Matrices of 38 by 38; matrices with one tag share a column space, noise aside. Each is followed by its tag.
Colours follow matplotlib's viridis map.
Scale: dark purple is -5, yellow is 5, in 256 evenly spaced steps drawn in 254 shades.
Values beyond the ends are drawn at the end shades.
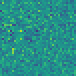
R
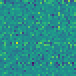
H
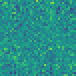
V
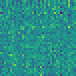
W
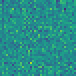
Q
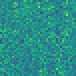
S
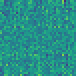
W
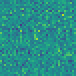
R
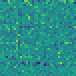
H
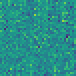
S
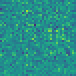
R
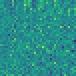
Q
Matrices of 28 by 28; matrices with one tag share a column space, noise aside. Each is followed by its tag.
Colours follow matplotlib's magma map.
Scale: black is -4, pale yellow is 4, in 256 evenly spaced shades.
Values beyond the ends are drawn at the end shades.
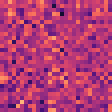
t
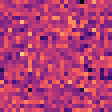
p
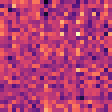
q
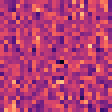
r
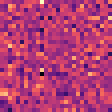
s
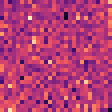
r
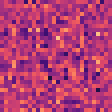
p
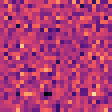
s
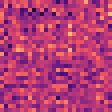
q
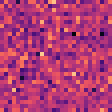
p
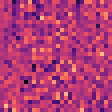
r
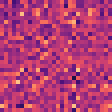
t
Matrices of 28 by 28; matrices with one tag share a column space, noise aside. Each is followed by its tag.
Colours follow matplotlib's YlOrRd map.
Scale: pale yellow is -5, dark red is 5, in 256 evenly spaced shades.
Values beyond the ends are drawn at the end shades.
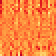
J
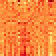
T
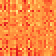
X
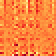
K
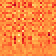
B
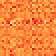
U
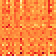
K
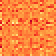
U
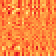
J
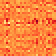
U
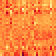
J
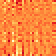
T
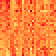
X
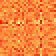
U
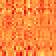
J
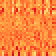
J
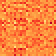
U
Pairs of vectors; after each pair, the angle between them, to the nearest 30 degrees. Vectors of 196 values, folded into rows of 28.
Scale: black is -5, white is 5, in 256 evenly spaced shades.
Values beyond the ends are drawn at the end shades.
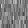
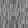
90 degrees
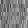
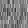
60 degrees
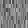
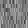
30 degrees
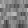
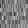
120 degrees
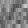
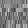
60 degrees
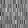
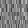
120 degrees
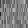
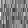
150 degrees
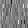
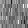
30 degrees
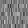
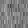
30 degrees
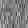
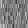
30 degrees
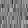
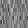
60 degrees
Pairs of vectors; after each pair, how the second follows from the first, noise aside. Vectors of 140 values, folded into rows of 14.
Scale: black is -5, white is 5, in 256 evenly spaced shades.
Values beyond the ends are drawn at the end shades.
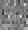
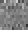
wrapped around, partly zeroed.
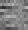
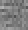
negated, shrunk.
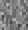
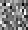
reversed, negated, scaled up.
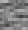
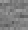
shrunk.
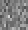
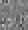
reversed, partly zeroed.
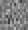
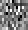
reversed, negated, scaled up.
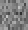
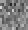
wrapped around.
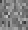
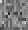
negated.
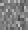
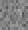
wrapped around, negated, shrunk.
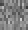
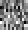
reversed, negated, scaled up.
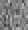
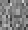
negated.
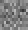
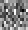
scaled up.
